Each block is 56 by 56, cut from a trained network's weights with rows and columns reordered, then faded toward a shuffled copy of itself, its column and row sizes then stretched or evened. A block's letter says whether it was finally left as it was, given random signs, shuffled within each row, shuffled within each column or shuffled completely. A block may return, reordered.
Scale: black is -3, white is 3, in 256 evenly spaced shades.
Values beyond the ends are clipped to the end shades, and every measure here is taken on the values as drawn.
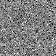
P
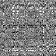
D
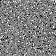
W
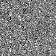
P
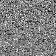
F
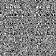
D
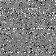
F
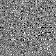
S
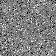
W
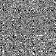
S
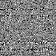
D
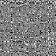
D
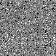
P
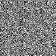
S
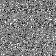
F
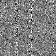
P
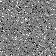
W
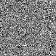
S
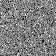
W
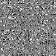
S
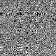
D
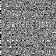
D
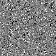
P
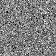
W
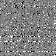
S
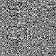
D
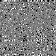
D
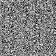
P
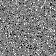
W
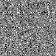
S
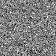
W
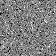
W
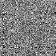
S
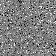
W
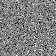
W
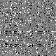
D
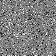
F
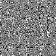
S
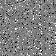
P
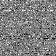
F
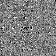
S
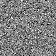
W
